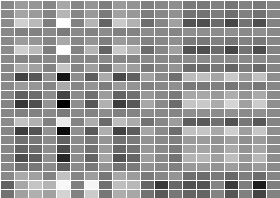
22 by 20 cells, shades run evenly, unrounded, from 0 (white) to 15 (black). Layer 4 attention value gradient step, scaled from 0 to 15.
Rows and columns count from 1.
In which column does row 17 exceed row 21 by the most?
5
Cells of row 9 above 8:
7
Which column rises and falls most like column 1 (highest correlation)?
12
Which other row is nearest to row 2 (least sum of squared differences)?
20
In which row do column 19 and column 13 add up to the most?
21
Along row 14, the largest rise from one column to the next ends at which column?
6
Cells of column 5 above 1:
19
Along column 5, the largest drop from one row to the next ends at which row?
10
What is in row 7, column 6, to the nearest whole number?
7
